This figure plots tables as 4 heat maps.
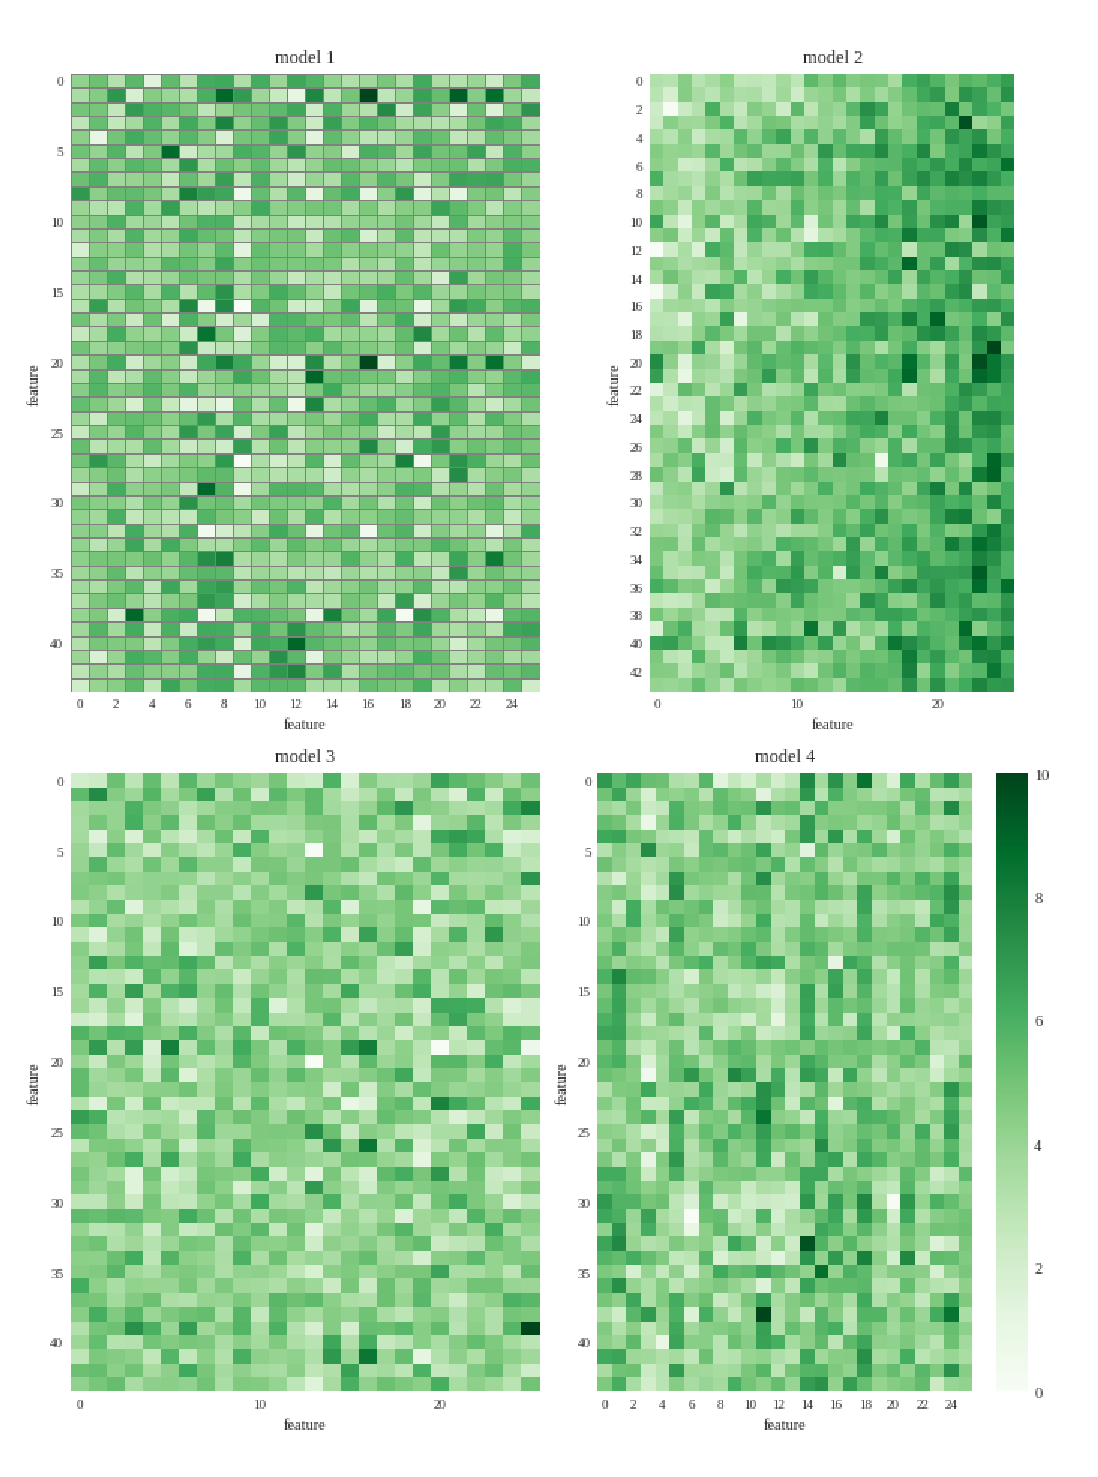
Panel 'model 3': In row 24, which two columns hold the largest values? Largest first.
0, 1
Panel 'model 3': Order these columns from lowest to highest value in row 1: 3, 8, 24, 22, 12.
8, 3, 12, 24, 22
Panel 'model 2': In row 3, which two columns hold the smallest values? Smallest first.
0, 6
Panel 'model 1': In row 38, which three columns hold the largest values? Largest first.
3, 14, 19
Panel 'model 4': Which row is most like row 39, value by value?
27
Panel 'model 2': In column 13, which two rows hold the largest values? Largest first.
27, 39
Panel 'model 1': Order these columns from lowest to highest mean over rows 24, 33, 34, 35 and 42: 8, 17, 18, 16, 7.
17, 16, 18, 8, 7
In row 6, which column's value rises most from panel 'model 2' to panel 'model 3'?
6
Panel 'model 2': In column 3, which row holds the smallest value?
12
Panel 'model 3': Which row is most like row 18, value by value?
31
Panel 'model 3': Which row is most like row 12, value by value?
21
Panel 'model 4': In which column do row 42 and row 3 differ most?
24
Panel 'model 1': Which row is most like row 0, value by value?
39
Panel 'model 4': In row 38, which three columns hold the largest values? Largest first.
11, 24, 3
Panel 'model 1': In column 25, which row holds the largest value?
2
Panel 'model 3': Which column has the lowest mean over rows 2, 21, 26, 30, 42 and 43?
6
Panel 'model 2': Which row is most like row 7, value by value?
35
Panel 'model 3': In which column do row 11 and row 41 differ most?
1
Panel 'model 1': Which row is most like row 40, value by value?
42
